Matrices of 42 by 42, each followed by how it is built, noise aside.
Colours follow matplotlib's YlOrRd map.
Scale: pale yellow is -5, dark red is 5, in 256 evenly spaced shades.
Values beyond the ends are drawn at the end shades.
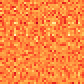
low rank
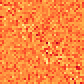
block diagonal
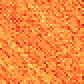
Toeplitz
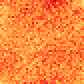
smooth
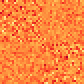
block diagonal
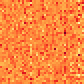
uneven columns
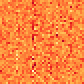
uneven columns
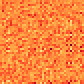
low rank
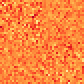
block diagonal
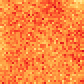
smooth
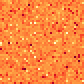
sparse
